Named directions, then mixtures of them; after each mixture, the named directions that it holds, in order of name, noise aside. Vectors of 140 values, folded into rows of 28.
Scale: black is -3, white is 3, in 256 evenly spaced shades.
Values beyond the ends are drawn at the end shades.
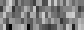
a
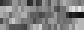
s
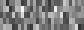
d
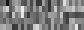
d, s.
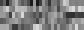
d, s.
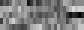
s.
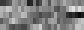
s.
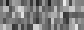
d, s.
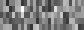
d.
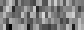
a.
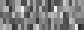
d.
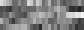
s.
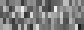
d.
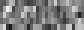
a, s.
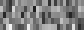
a.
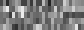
d, s.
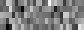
a, d.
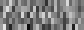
a, d.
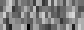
a.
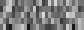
a.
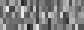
a, d.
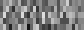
a, d.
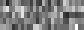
d, s.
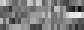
s.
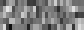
a, s.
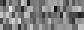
d, s.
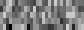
a.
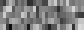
a, s.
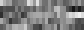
s.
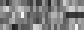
d, s.
